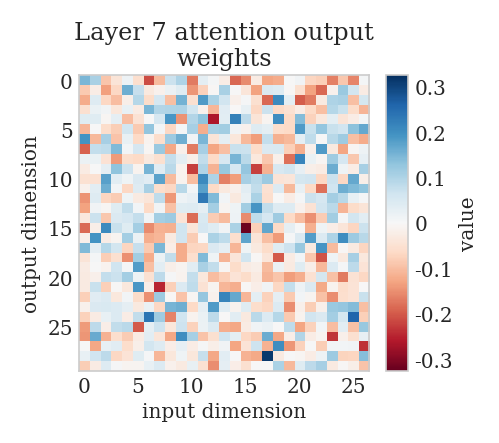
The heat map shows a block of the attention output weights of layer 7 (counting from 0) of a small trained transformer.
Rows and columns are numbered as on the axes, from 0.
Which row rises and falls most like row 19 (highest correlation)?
18
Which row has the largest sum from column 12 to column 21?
13
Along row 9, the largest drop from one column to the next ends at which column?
16
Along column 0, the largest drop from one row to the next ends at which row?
7
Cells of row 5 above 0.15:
2
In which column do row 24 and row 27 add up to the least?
26
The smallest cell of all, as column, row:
15, 15
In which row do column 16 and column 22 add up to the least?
1
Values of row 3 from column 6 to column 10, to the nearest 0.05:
0.15 0.1 0.1 0.1 0.05
